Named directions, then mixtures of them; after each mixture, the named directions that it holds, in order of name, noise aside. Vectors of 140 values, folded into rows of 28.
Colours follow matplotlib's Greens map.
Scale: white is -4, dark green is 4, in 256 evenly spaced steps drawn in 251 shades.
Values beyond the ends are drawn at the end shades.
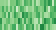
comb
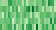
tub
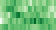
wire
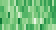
comb, wire.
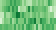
tub, wire.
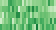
tub, wire.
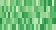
comb.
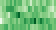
wire.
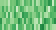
comb.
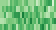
comb, wire.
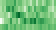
wire.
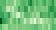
wire.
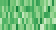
comb.
